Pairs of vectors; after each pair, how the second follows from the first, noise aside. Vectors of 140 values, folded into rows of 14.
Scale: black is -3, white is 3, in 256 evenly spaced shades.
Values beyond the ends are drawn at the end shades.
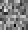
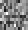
negated.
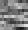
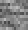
reversed, negated, shrunk.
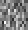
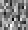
reversed, negated.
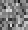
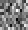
reversed, negated.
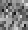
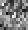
reversed, negated.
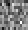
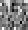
negated.
